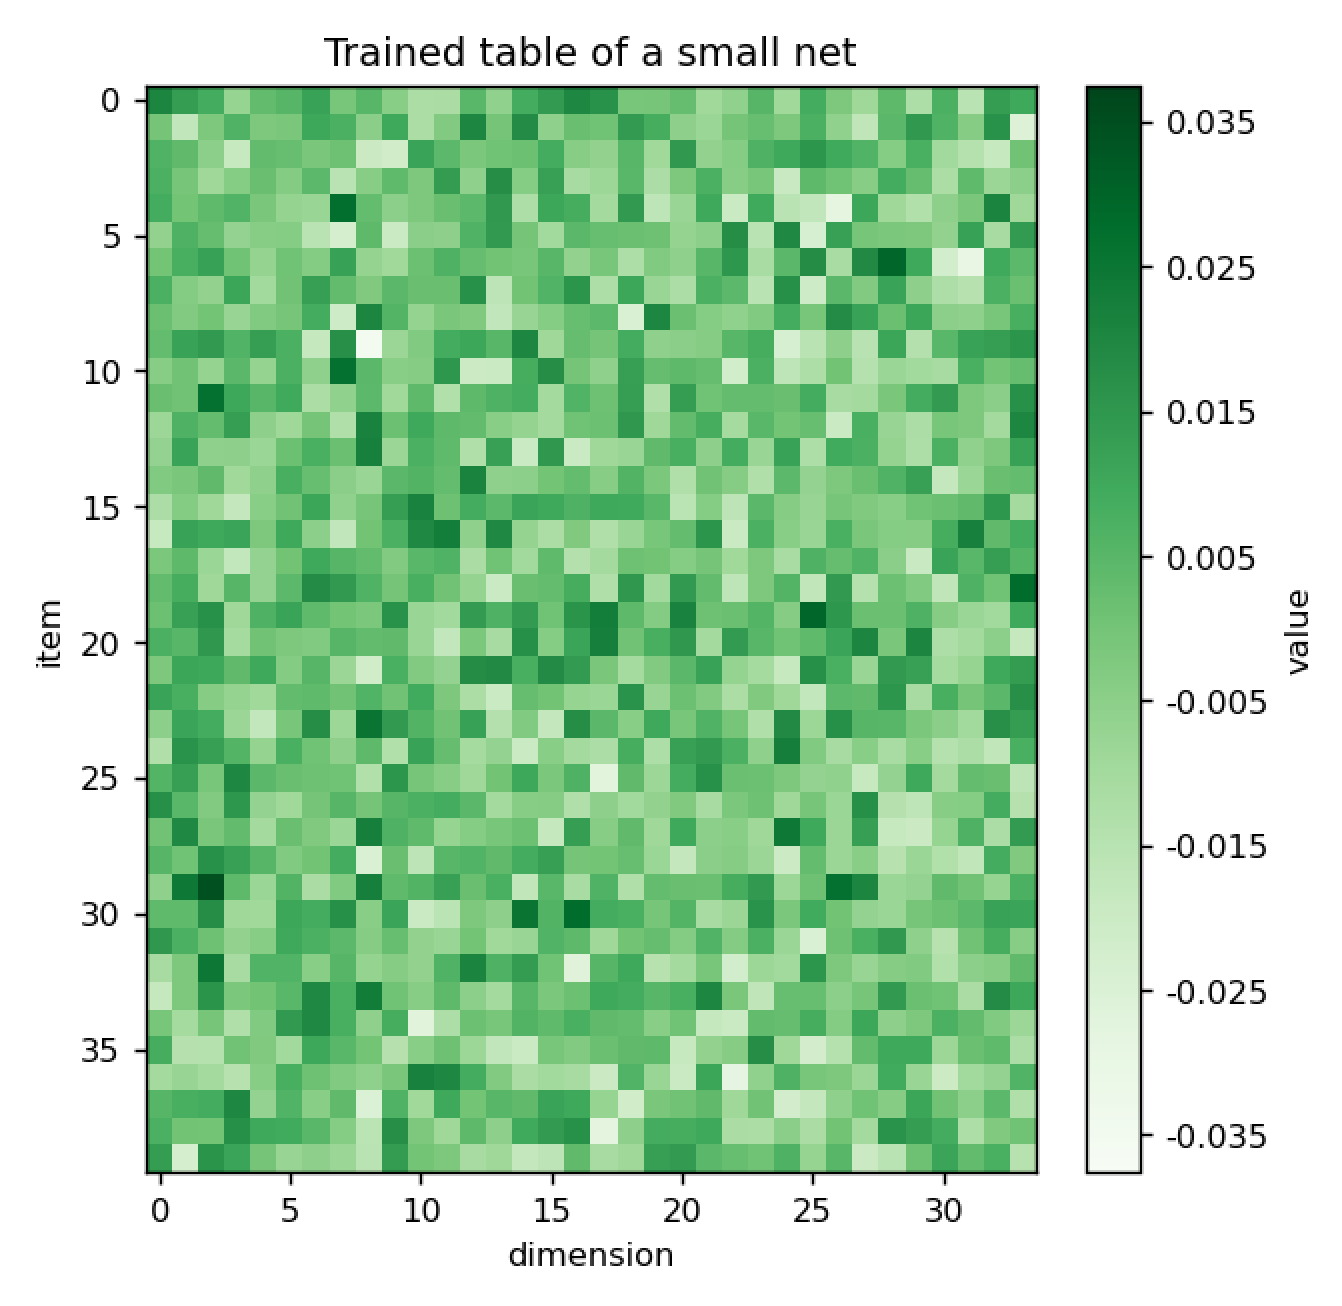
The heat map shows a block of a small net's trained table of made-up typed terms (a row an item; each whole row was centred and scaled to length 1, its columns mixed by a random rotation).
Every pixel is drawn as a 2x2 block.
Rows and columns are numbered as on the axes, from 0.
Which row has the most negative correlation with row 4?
8
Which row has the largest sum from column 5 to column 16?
15
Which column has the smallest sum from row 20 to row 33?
30
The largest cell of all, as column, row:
2, 29
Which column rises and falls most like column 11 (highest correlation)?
10
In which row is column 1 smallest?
39
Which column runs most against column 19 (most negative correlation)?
18
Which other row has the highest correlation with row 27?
12
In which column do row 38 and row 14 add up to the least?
17
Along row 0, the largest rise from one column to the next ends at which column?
32
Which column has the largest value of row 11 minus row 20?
33
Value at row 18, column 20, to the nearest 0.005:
0.015
